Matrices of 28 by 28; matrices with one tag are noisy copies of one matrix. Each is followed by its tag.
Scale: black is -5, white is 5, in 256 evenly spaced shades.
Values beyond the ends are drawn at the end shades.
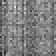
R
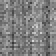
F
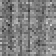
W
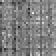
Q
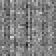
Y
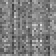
F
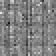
Y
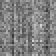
F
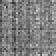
Q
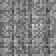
F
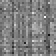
F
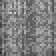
R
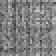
Q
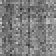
W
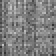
R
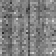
W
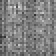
R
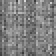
R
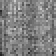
R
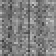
W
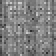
R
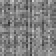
Y
